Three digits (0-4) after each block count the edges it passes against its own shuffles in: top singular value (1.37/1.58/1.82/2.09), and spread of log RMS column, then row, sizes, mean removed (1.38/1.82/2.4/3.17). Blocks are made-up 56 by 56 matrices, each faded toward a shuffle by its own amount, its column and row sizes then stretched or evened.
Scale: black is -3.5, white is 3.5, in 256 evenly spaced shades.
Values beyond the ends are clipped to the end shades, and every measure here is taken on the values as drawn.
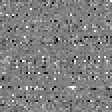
1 0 3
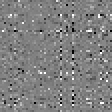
4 3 2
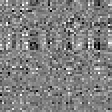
4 2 3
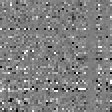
1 3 3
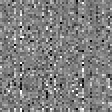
4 3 1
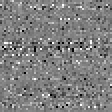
2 0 3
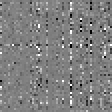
3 4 1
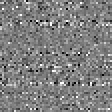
2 0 3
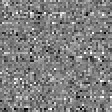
2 0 3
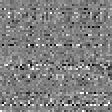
3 0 4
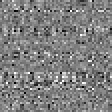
4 0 3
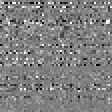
0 2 4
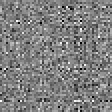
3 2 2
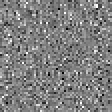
3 1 0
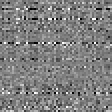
4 0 4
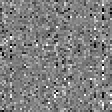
1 3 1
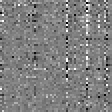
4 3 2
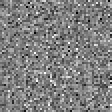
0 1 0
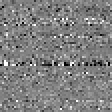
3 0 3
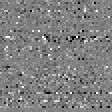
0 1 3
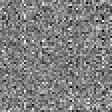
3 2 0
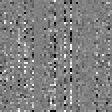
3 4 1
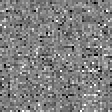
2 0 2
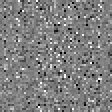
0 2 0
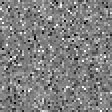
0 1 0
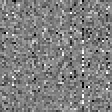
0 3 0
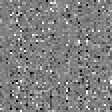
0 3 1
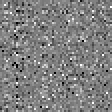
3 1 0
